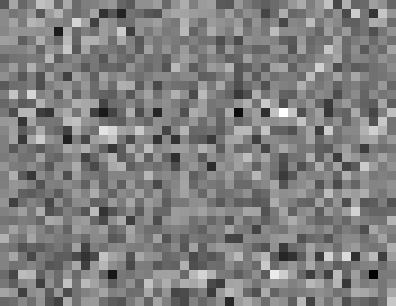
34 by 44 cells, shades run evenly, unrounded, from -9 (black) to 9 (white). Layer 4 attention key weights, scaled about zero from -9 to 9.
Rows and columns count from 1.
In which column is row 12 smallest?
37
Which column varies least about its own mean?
1
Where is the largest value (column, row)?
32, 13
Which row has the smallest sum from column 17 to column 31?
16
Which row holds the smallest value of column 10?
29
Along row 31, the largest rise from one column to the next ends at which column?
31
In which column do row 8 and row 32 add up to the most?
36
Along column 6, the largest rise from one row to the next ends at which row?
25
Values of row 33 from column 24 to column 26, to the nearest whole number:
-5 2 4
